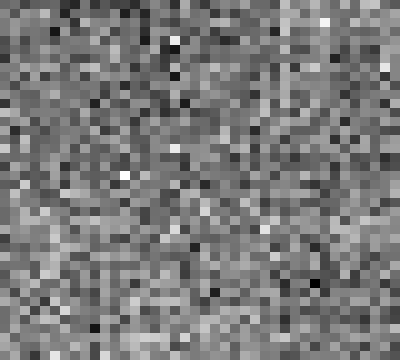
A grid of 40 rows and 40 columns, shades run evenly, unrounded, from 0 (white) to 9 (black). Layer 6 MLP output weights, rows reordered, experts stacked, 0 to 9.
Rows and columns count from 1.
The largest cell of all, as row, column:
32, 32
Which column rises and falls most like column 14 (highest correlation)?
11
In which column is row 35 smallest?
7
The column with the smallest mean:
6
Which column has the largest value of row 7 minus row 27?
17
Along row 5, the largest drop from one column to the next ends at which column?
18
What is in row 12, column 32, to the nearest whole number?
3
